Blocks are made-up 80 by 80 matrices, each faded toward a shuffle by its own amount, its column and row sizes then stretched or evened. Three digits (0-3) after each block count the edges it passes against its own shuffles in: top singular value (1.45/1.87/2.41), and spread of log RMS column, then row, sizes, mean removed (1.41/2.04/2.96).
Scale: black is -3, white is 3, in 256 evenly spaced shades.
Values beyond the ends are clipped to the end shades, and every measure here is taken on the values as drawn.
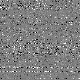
1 1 3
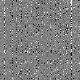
2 3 1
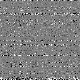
0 1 3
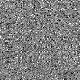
2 0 1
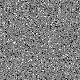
1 0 0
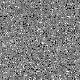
1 0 1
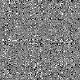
1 2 2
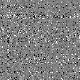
1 2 2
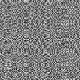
3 0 2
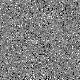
1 1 1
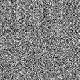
2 0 0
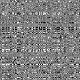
3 1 3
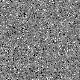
0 0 0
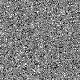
1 0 0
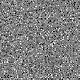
2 0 0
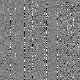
2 3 0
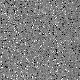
0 1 0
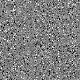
1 2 0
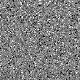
1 1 0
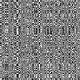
3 3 0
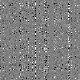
1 3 1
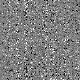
0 2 1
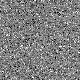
0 0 1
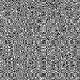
3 1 0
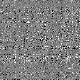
0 2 3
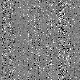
0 3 0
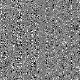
1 3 0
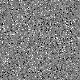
0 1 1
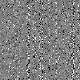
2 3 0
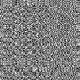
3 0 0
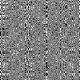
3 3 0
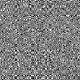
3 1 2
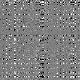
3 3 3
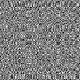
3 0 1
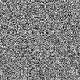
2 0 0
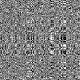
3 2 2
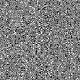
2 1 0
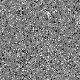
1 1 0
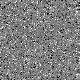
0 1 0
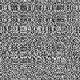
3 0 2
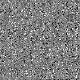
0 2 1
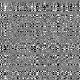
3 2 3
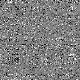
1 1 2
